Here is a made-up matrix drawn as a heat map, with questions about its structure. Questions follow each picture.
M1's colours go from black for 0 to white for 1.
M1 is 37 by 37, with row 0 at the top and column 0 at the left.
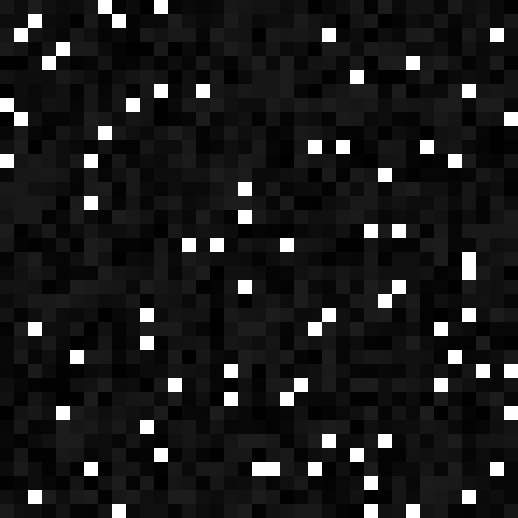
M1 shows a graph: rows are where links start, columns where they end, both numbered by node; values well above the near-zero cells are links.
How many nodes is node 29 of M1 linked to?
2
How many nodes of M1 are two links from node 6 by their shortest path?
6
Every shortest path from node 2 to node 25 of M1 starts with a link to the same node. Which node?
node 35
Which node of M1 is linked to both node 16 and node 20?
node 28
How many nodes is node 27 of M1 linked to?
3
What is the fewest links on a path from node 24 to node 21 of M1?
6
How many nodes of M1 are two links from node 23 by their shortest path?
5
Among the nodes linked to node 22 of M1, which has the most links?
node 33
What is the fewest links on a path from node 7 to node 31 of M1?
7
